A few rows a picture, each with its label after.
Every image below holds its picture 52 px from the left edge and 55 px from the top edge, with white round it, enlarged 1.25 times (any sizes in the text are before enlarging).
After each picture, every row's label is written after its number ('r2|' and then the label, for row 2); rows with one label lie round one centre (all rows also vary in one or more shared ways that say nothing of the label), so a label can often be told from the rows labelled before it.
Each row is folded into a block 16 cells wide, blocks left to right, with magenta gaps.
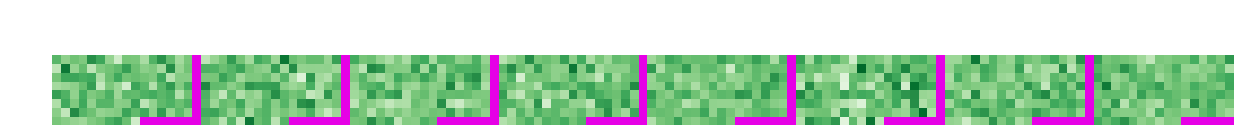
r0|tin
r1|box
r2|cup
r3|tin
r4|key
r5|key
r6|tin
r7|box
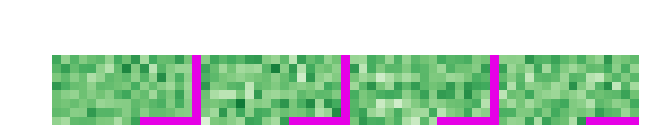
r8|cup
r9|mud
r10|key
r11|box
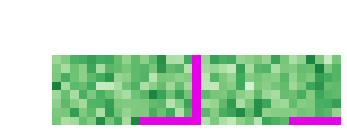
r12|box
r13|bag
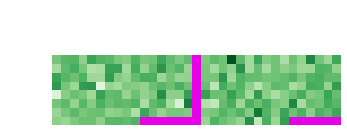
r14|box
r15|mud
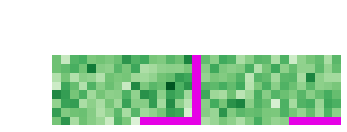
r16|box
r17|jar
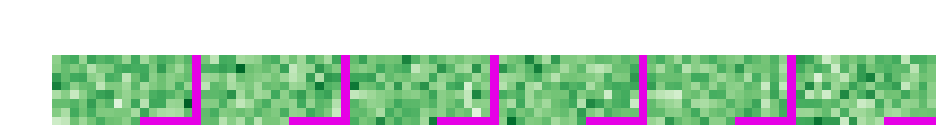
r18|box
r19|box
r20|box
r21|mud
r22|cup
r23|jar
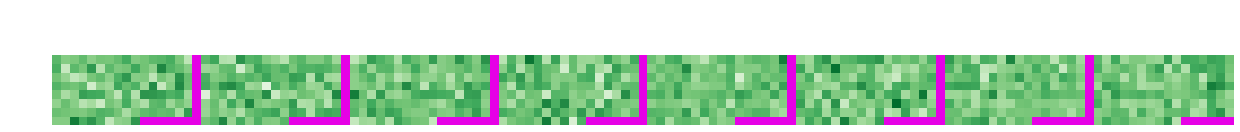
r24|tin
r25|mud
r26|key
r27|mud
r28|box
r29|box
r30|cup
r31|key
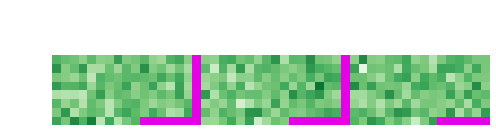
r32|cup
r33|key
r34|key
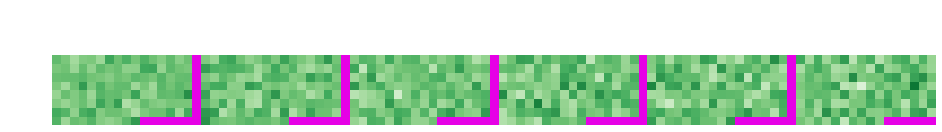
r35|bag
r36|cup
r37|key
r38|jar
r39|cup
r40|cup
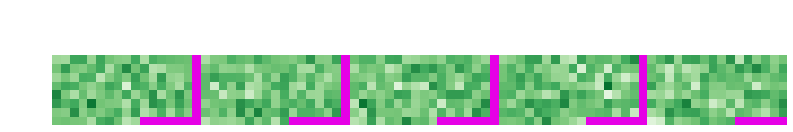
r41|jar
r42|mud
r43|tin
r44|key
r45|bag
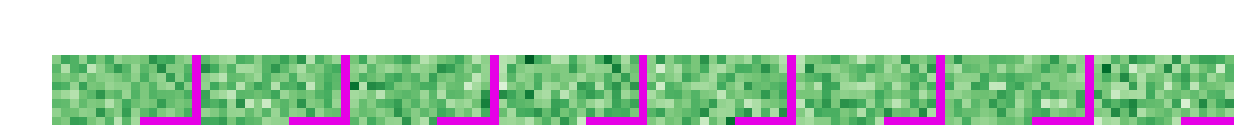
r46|key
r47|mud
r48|jar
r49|tin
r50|bag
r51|tin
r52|jar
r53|tin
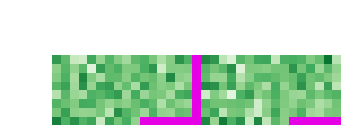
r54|bag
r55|cup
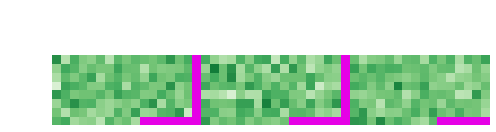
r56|jar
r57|cup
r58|box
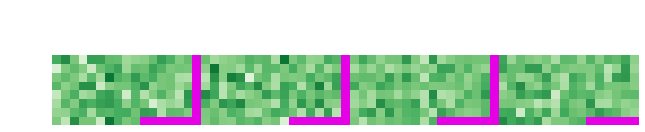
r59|jar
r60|bag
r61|bag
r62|cup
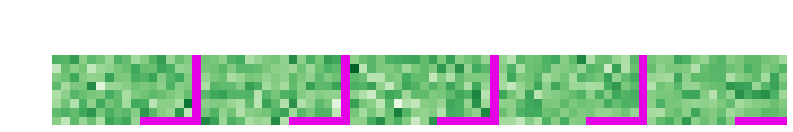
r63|cup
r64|key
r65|key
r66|bag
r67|tin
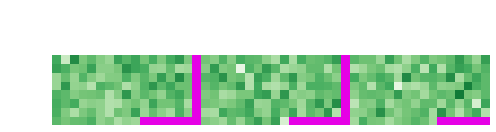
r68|cup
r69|key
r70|box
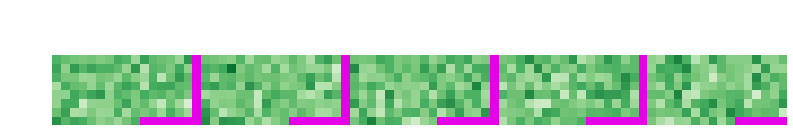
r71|box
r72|cup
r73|mud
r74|tin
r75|cup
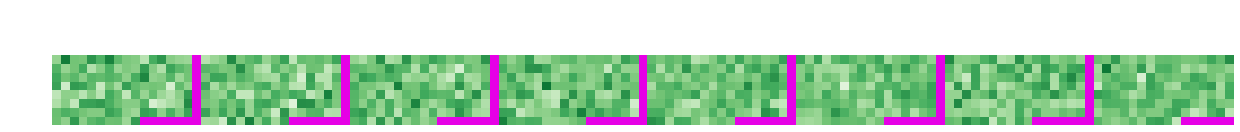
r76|mud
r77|box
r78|box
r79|cup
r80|box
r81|bag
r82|tin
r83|jar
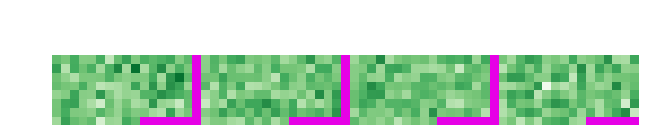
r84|box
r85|mud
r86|jar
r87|box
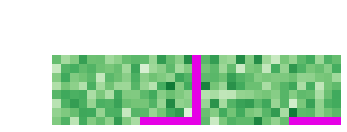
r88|box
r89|tin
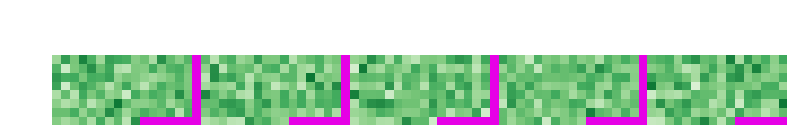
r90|box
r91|bag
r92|jar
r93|tin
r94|box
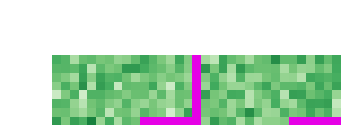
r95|tin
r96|key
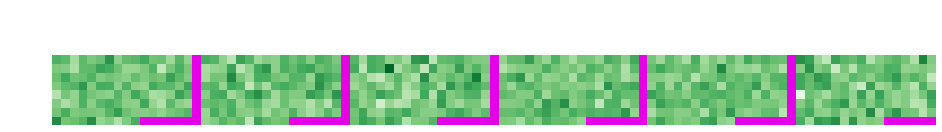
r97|bag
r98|bag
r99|cup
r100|key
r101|jar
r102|cup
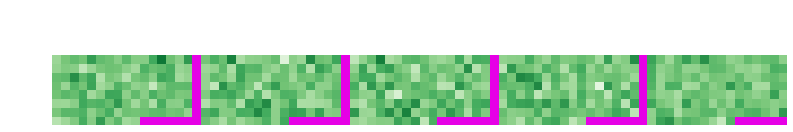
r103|key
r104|jar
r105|cup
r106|box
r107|mud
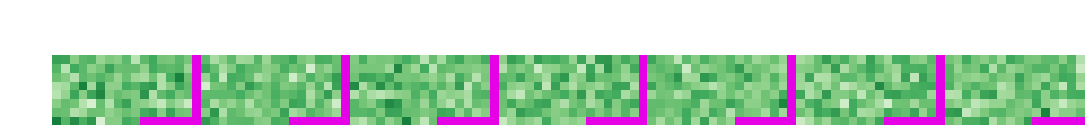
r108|tin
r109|bag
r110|jar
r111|key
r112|cup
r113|tin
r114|cup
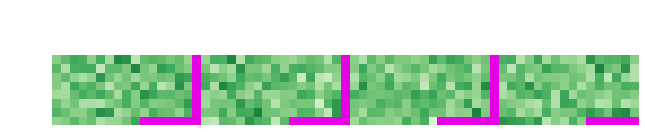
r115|cup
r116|jar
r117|key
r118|key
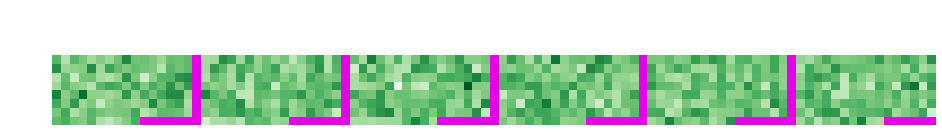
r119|bag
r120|jar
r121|cup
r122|key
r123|cup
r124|box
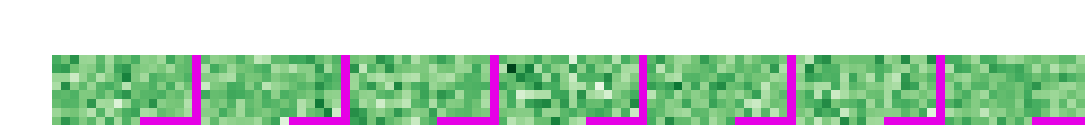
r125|jar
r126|key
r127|key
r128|cup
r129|jar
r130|box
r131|jar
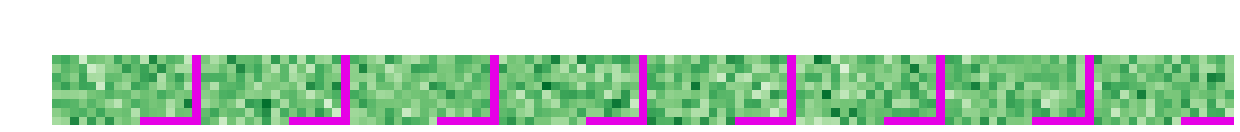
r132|cup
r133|box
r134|tin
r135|key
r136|box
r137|cup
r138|cup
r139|cup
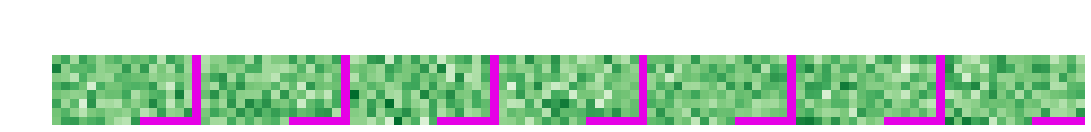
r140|mud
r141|key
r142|jar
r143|mud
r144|jar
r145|mud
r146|bag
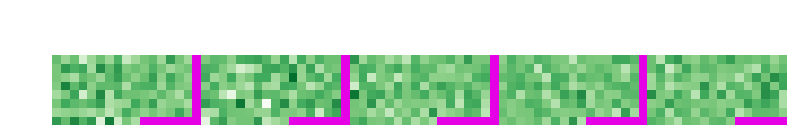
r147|jar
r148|mud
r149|jar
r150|key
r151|bag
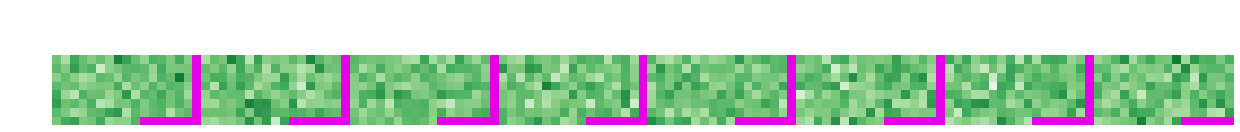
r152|cup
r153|mud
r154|tin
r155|tin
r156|tin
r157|cup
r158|jar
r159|bag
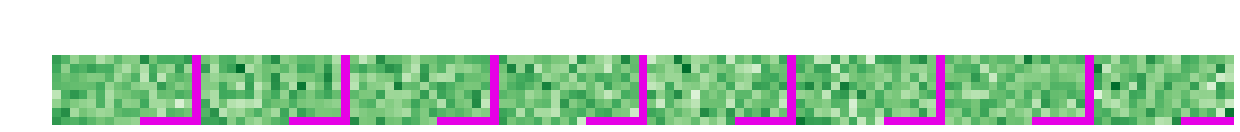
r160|box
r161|cup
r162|tin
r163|cup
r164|mud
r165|key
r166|box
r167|mud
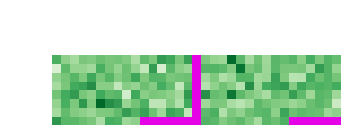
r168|jar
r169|tin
